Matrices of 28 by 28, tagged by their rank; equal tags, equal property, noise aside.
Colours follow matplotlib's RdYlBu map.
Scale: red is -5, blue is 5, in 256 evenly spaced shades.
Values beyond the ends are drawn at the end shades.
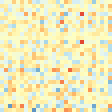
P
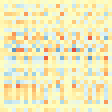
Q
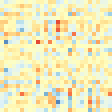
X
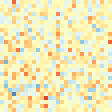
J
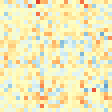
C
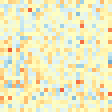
J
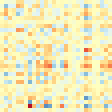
X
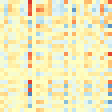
Q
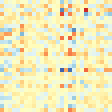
X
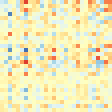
X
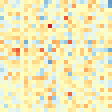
C
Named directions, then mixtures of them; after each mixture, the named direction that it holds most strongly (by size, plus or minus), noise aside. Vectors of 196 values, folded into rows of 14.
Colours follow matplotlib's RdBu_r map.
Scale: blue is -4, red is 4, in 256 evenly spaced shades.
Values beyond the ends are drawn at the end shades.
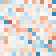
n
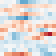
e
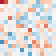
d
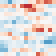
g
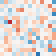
n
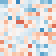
d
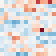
g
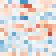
e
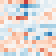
e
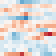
e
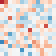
d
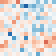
g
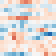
e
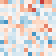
d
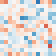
d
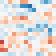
g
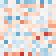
e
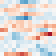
e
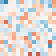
d
